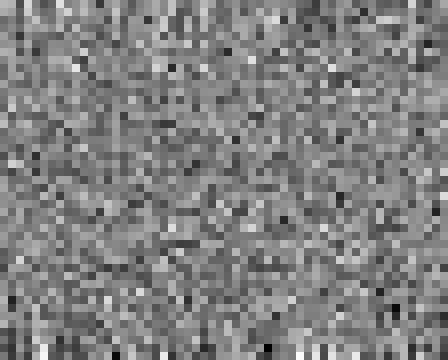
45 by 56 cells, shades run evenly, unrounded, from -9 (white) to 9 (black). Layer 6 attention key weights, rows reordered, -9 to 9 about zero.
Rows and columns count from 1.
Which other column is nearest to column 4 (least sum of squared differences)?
26
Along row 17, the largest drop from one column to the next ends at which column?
54
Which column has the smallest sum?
32
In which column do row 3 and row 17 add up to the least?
35
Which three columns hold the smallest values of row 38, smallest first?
14, 37, 23
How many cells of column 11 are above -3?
39
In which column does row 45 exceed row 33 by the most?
15
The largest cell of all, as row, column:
44, 34
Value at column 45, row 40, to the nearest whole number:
0
